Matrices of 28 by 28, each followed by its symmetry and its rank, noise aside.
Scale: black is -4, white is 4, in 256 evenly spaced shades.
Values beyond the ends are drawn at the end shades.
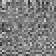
no symmetry, rank six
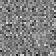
no symmetry, rank eight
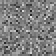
antisymmetric, rank six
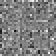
antisymmetric, rank six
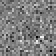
symmetric, rank seven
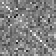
symmetric, rank eight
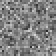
symmetric, rank eight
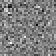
antisymmetric, rank six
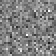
no symmetry, rank eight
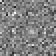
symmetric, rank six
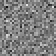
no symmetry, rank seven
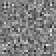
antisymmetric, rank eight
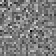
symmetric, rank eight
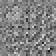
symmetric, rank seven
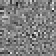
antisymmetric, rank eight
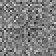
symmetric, rank seven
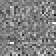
no symmetry, rank eight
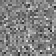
no symmetry, rank eight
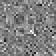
symmetric, rank seven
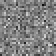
no symmetry, rank seven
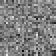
no symmetry, rank six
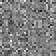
antisymmetric, rank six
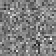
no symmetry, rank eight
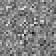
symmetric, rank eight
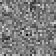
no symmetry, rank eight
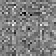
no symmetry, rank six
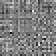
antisymmetric, rank six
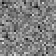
symmetric, rank eight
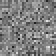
no symmetry, rank six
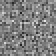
antisymmetric, rank eight
